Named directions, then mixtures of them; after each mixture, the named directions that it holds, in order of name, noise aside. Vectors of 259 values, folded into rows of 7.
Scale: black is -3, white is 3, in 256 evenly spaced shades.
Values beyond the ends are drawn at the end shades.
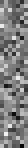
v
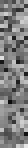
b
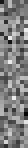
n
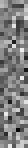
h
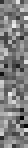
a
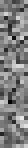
a, b.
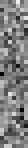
a, n.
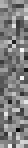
h.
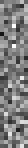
h, n.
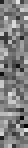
a.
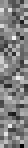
v.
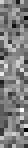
a, b.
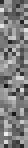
n, v.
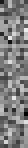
n.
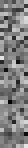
b.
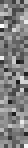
b, v.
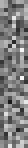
h.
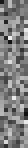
n.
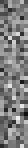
n, v.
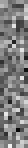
h.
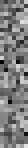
b.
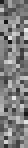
n.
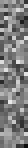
b.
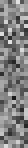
a, n.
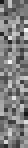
n.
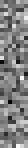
b, h.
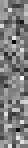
h, v.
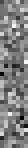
a.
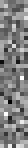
b, h.
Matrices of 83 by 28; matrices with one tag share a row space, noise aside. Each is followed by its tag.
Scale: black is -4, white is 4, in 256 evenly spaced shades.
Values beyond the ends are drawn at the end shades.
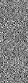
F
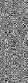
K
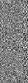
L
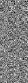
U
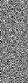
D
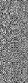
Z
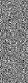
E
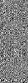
Z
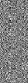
E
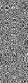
K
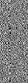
E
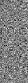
U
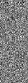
D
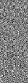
F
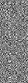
E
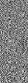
E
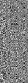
Z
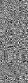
U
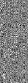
Z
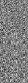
Z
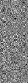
Z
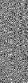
U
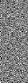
D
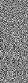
F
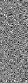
U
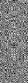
K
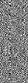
E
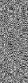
U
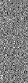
F
